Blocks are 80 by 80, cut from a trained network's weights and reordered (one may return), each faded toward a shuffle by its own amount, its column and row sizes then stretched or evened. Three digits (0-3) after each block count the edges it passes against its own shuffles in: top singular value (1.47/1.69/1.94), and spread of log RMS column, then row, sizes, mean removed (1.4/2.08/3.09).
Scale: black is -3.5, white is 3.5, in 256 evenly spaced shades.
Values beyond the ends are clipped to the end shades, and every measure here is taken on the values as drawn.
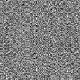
3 1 0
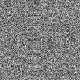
3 0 0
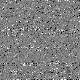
0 0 2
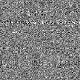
2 0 2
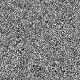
0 1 0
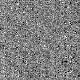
1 1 1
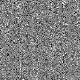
0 2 1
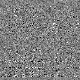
0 1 2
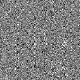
1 2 0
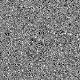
0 1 1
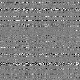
3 1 3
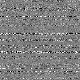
3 0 3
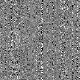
0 3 0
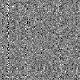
2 2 1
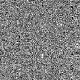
2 1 0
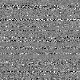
1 0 3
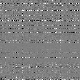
2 1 3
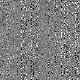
0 3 0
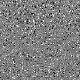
2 1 1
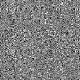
2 1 1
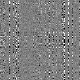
3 3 1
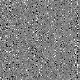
2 2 0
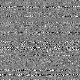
0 0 3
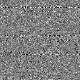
0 1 2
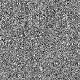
1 0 1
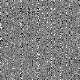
1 3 1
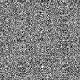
3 1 1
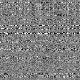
3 0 3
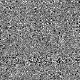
0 1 2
